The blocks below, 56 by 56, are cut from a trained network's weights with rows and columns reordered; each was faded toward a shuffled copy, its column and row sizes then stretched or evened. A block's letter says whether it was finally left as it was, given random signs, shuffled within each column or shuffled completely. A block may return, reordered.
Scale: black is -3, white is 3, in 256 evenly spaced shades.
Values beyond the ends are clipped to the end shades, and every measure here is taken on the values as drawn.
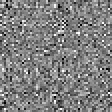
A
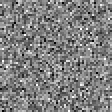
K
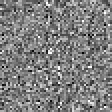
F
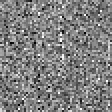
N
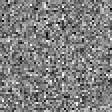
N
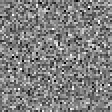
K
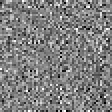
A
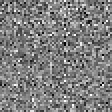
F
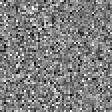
N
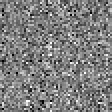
F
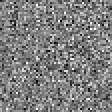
F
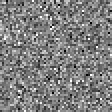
N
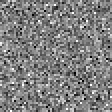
K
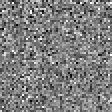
F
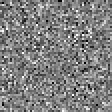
N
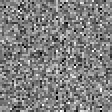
N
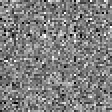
F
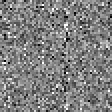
N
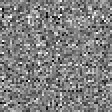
F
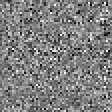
A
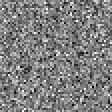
K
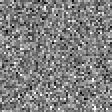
K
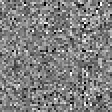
F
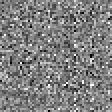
F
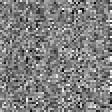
A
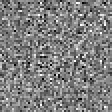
F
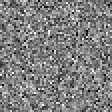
K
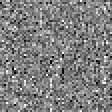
N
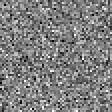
K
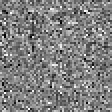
F
